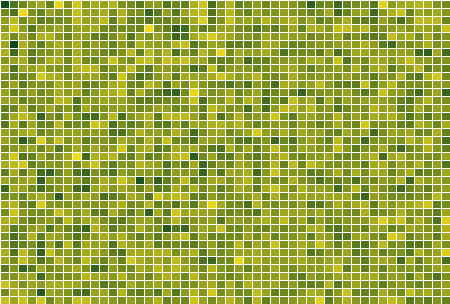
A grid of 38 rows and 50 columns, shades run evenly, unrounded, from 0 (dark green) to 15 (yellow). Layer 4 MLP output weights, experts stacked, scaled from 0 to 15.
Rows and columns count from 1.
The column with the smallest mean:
5
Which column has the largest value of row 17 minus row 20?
29
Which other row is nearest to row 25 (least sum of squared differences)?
34
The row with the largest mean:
38
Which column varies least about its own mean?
37
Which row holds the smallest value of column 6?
22
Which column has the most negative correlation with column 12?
18
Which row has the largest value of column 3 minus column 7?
2
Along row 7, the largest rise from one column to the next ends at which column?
49
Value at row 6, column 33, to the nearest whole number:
6
